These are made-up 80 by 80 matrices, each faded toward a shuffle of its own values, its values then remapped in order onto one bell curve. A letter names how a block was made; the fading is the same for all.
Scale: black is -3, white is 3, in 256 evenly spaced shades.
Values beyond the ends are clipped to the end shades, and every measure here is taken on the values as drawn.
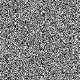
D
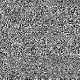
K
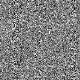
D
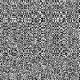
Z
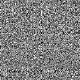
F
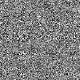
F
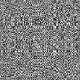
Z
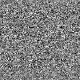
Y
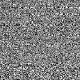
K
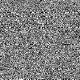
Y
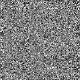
F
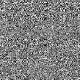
K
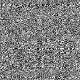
K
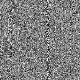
D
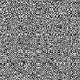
Z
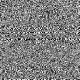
K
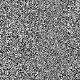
D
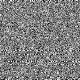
Y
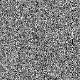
D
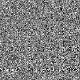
F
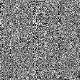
F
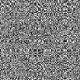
Z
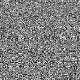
K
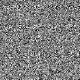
F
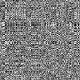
Z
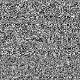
Y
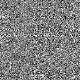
F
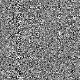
F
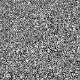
F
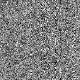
D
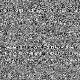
K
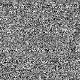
Y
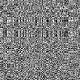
Z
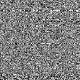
K
